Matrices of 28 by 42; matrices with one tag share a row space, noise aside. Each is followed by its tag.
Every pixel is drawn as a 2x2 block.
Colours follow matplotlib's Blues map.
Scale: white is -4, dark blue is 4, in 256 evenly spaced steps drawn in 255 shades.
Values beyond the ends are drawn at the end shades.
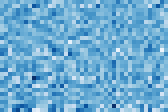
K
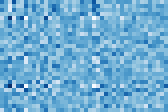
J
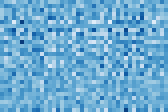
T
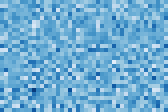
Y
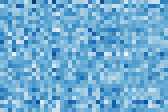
J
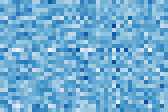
K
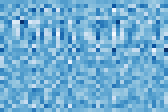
Y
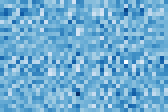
T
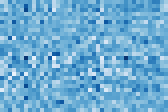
J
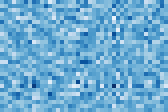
K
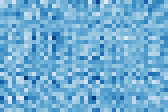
J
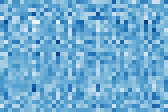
Y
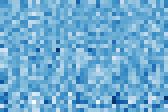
Y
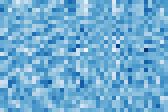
K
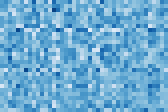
J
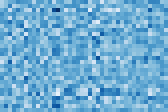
J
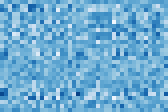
Y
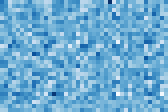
K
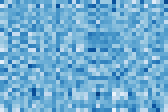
Y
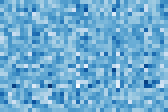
K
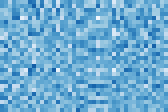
Y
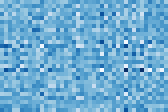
T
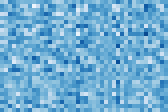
K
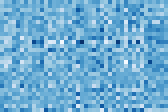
T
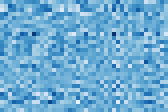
K
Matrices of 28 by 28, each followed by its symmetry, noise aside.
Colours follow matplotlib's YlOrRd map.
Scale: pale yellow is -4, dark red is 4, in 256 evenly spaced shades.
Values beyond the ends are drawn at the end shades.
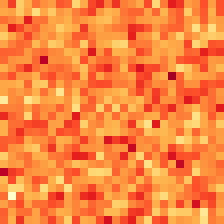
same after a half turn.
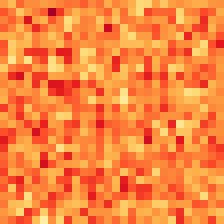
antisymmetric.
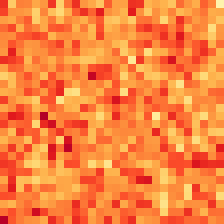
antisymmetric.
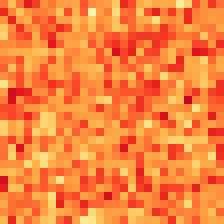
antisymmetric.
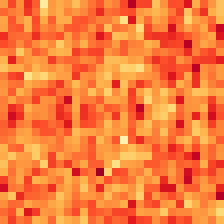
mirrored top to bottom.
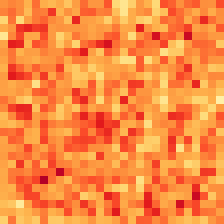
symmetric across the other diagonal.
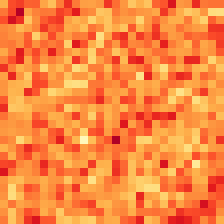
symmetric.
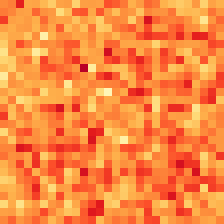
symmetric.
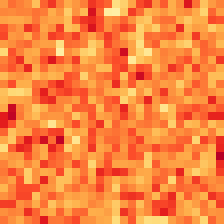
antisymmetric.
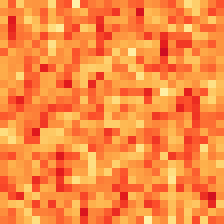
same after a half turn.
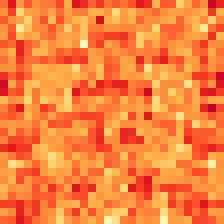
mirrored left to right.
